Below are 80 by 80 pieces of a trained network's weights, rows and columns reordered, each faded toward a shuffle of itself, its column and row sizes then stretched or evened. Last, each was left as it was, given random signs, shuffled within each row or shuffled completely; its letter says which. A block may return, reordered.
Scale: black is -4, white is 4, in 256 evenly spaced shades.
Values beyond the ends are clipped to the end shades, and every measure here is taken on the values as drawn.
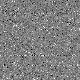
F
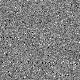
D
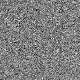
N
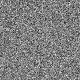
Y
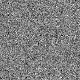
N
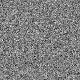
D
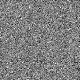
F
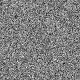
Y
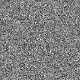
F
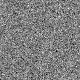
Y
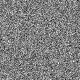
Y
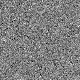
Y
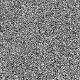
N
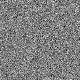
D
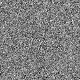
D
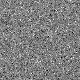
Y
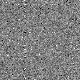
N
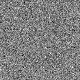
D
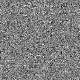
N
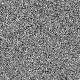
Y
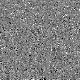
F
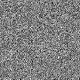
F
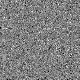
N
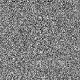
F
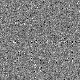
N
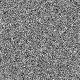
Y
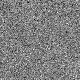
Y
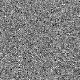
F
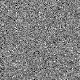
F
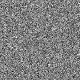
N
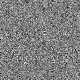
N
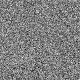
Y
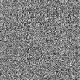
F
